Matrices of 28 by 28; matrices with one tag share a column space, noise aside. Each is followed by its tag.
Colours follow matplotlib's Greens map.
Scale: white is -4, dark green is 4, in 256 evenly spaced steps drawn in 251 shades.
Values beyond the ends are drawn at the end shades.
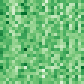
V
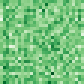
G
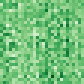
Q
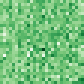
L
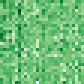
L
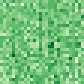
Q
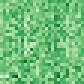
Q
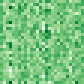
V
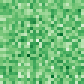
Q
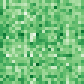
L
